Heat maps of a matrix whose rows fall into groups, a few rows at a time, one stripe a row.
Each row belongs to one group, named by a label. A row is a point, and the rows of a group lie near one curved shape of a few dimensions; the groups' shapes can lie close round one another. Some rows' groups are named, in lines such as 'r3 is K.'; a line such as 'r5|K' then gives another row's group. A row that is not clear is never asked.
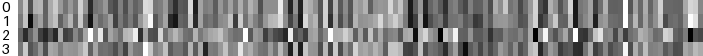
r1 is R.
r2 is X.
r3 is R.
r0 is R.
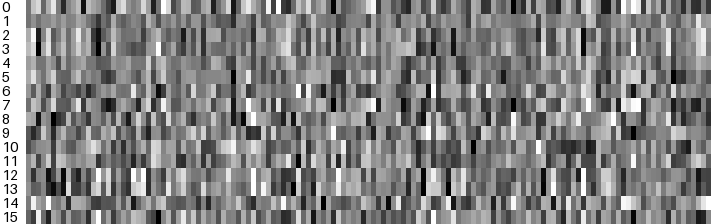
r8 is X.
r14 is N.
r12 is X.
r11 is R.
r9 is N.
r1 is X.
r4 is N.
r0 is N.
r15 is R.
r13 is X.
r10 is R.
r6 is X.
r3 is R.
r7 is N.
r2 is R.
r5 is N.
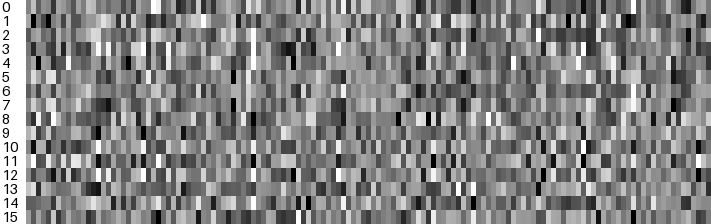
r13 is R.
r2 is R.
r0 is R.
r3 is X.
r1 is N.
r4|X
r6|R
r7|N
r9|R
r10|X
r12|X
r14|R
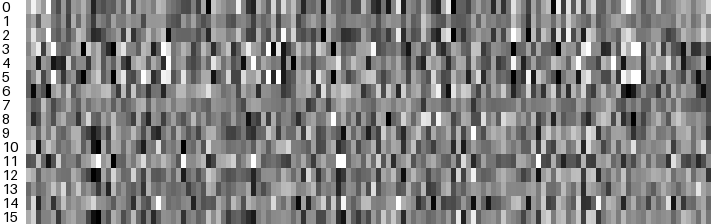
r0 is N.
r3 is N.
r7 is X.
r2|N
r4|X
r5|N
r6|N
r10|R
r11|R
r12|R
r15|R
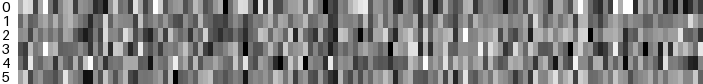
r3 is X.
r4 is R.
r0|N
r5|R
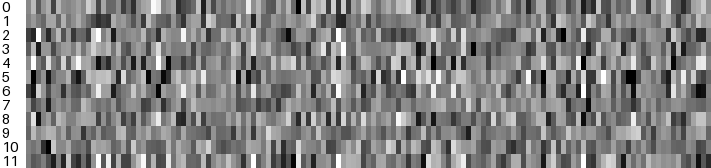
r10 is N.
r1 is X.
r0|R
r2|R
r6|R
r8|R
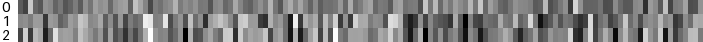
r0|X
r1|R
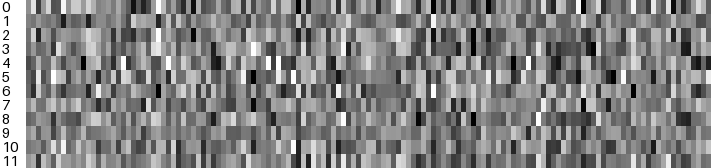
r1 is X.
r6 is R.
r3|R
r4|N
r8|R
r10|X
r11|R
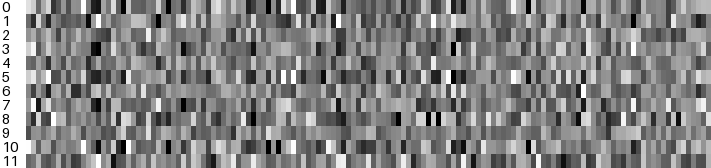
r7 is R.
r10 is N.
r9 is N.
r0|N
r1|R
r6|X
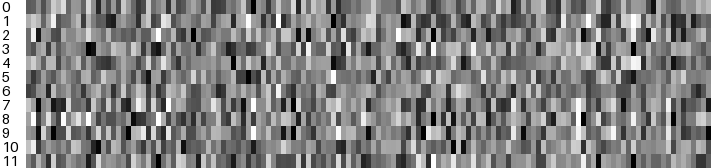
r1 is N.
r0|X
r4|N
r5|N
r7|X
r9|X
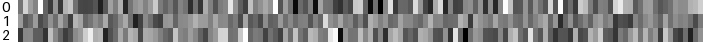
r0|N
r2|R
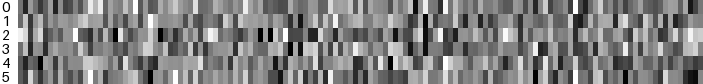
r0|X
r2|N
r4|N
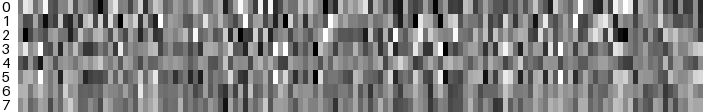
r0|N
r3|N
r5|N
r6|N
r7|N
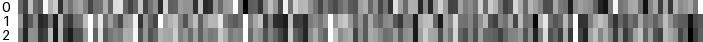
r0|X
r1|X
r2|X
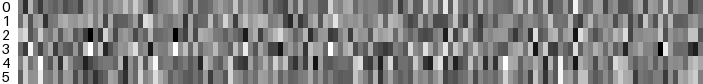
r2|R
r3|R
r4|N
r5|N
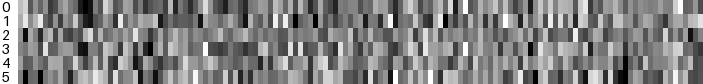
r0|R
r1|N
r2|X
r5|N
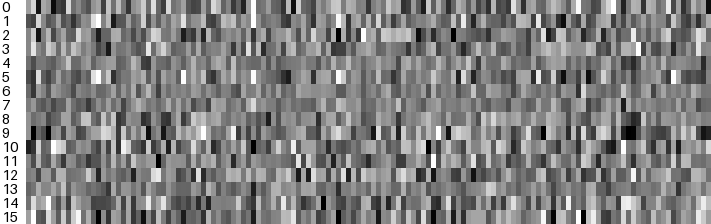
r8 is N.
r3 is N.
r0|X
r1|R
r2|R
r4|N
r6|X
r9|N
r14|N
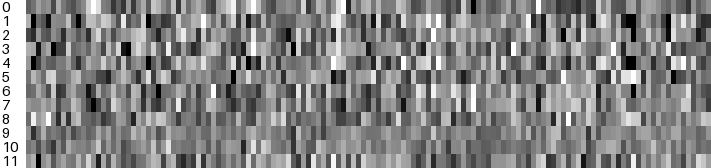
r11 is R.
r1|N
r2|R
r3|X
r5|N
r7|R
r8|N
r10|X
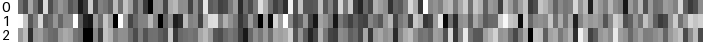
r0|R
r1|N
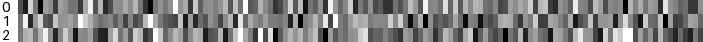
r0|R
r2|N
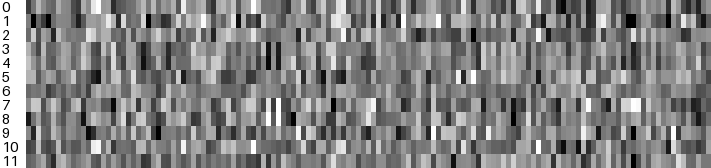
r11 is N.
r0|R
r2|R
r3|N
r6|X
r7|N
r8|N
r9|X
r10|R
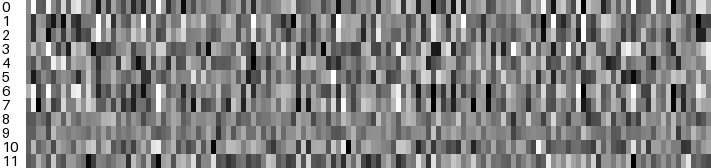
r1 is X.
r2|X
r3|N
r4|X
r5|N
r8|N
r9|X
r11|R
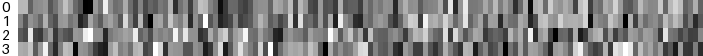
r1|R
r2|R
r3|N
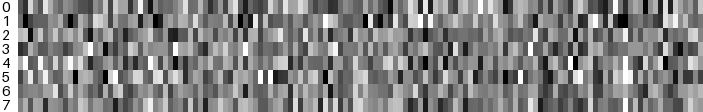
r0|X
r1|N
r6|X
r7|R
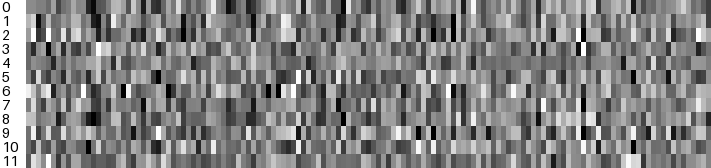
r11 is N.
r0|R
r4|X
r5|R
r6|N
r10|R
